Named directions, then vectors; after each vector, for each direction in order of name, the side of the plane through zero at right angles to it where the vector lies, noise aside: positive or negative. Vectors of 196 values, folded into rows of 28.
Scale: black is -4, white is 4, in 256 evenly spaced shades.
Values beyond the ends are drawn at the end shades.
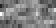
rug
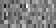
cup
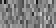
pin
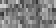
negative, positive, negative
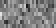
negative, positive, positive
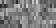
positive, negative, positive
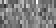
positive, negative, positive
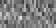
negative, positive, positive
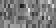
positive, positive, negative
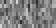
negative, positive, negative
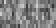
negative, negative, positive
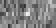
positive, positive, negative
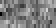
positive, positive, negative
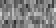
negative, positive, positive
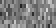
positive, positive, negative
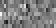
negative, positive, positive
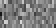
positive, negative, negative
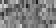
negative, positive, negative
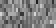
negative, positive, positive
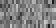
positive, positive, positive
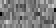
positive, negative, negative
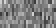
negative, negative, negative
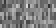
positive, positive, positive
